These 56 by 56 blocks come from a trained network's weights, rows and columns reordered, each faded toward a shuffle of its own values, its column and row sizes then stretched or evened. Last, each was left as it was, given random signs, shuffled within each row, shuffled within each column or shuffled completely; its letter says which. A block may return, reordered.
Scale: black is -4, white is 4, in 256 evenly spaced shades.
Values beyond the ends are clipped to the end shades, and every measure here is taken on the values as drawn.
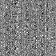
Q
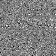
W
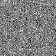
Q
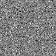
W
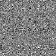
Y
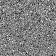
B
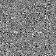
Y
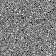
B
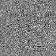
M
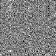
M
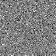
W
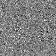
W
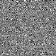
Y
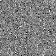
Q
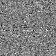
W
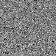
W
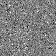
B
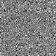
Y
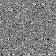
W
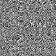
M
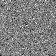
B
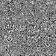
Y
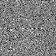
W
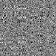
M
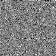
W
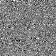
W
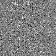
Q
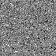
B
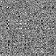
M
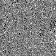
Q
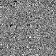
Y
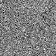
Q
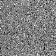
Q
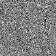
Q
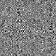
M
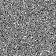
B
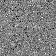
B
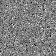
B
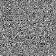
Y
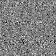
W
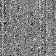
Q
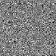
M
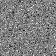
B
